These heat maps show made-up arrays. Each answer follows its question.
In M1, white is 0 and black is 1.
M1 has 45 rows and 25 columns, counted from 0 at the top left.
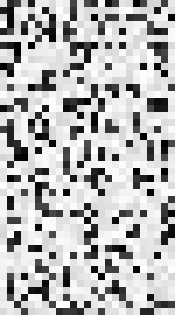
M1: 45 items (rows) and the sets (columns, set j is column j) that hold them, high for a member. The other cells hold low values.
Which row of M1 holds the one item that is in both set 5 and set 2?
21
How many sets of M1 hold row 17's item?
6
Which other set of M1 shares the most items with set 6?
1
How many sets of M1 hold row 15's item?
10
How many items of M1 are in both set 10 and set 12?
7
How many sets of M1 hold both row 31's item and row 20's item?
4
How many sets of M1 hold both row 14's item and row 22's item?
7
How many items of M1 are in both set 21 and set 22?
4
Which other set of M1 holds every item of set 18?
7
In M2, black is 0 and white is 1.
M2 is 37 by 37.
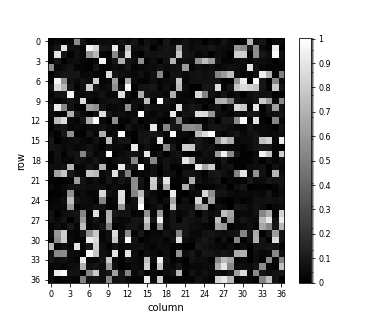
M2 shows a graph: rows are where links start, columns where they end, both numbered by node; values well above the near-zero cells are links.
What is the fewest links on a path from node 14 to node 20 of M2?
7
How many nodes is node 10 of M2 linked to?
10
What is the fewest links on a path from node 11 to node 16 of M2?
3
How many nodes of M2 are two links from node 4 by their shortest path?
5
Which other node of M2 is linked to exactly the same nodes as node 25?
node 8
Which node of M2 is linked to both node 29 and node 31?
node 7
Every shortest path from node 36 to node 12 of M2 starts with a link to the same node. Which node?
node 26
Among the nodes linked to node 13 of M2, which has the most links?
node 23
